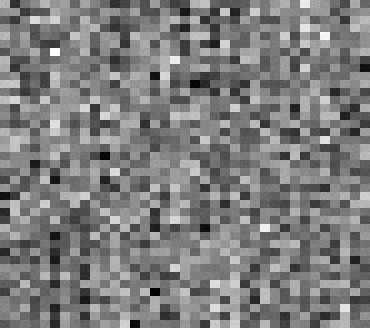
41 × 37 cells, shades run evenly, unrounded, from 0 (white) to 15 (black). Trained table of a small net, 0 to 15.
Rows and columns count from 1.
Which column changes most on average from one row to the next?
33
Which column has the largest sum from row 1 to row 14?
22
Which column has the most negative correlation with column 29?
13
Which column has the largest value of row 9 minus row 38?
27
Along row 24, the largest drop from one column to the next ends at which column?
16
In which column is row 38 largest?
9
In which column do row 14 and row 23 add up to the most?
30
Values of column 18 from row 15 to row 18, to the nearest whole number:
3 6 8 9
